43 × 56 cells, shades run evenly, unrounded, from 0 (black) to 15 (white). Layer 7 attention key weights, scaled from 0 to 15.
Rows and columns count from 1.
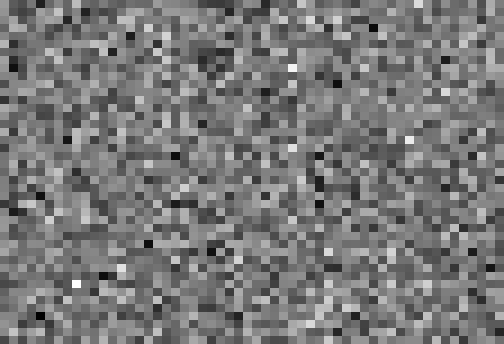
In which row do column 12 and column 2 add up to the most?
42
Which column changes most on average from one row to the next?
18
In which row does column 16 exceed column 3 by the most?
13
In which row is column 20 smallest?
20
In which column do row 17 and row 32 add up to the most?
44
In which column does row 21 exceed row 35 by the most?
12
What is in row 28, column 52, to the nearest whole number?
8
